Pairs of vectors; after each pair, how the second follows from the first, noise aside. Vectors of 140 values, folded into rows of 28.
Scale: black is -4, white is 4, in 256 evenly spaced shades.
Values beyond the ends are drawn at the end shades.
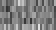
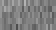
wrapped around, shrunk.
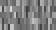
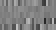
reversed, negated, partly zeroed.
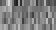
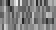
sign-scrambled.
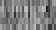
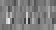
reversed, negated, partly zeroed.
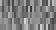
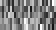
scaled up.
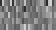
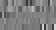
reversed, negated, partly zeroed.
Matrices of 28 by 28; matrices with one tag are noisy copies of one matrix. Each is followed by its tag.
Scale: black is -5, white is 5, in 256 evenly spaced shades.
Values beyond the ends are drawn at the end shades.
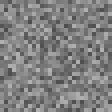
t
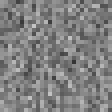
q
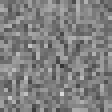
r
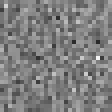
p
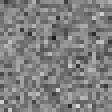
t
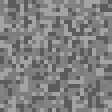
r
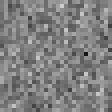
p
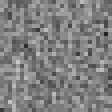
r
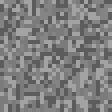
q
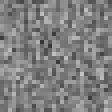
r
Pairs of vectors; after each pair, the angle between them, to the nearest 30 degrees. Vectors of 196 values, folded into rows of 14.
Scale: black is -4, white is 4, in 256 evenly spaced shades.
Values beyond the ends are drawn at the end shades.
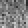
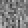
60 degrees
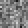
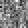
150 degrees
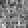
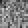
60 degrees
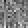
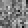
90 degrees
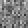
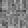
120 degrees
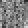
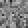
90 degrees
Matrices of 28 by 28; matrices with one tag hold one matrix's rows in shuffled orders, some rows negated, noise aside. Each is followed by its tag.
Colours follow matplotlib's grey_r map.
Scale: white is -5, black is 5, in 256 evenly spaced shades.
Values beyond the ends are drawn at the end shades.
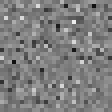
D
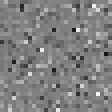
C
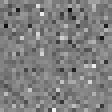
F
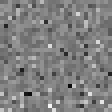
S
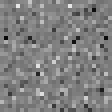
F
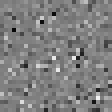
C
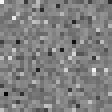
D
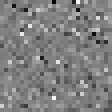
C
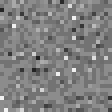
D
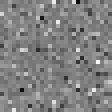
C
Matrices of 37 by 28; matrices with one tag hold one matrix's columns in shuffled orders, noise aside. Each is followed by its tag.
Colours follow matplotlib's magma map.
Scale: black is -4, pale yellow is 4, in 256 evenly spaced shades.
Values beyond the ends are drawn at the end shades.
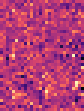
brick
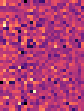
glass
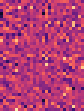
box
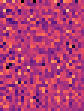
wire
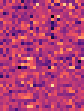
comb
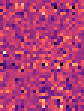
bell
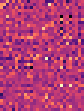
comb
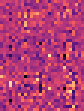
brick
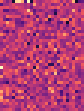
wire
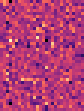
glass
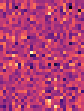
bell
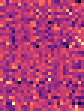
glass
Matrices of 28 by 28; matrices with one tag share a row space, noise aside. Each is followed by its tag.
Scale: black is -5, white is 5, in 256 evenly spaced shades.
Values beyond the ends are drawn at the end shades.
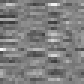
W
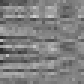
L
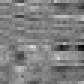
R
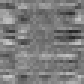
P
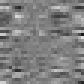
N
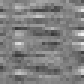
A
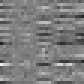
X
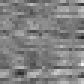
R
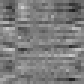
P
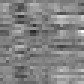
R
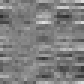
X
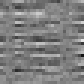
A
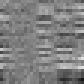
X
